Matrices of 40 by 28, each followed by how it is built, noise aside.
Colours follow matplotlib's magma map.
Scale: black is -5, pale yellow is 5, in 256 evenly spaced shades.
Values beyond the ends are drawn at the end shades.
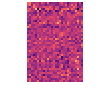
low rank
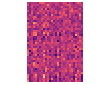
blocks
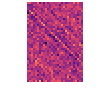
Toeplitz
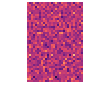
repeating columns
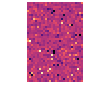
sparse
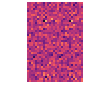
repeating columns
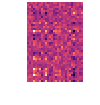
low rank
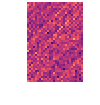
Hankel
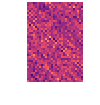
Toeplitz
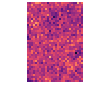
smooth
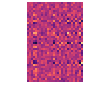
low rank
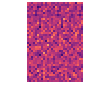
repeating columns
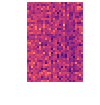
blocks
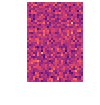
repeating columns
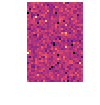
sparse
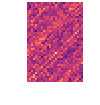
Hankel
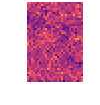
smooth
